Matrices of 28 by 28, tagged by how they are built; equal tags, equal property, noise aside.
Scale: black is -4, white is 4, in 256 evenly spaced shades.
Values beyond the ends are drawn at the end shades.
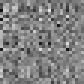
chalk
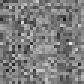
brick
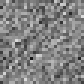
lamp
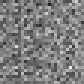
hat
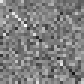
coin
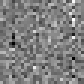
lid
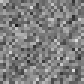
lamp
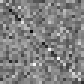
coin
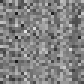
hat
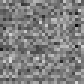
brick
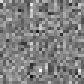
chalk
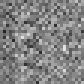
hat
